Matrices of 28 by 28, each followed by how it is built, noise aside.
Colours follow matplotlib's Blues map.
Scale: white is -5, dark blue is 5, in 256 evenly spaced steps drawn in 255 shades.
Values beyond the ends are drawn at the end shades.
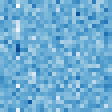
uneven columns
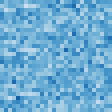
repeating rows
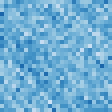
Toeplitz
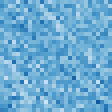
Toeplitz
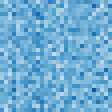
repeating rows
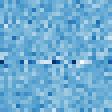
uneven rows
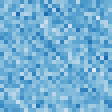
Toeplitz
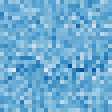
uneven rows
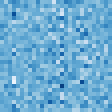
uneven columns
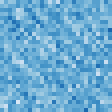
Toeplitz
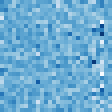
uneven columns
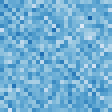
Toeplitz
